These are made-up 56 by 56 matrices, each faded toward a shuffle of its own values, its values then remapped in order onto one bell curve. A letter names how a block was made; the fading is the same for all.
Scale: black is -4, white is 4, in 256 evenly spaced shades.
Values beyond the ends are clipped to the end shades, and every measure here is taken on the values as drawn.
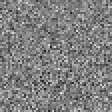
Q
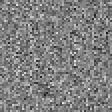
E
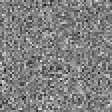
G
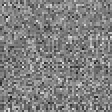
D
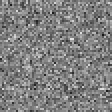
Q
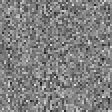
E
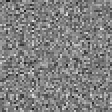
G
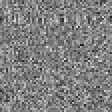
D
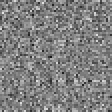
D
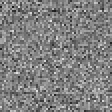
Q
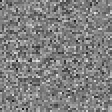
G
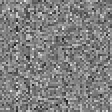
E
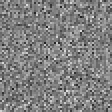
E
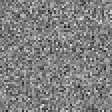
Q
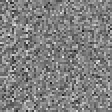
E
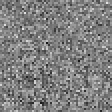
G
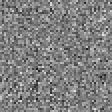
G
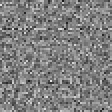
D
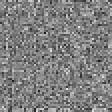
D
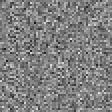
G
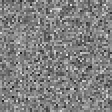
Q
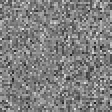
E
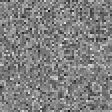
G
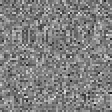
D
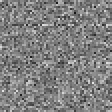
G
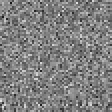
G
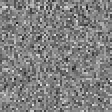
G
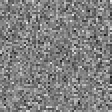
E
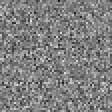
Q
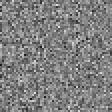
E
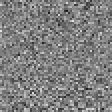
D
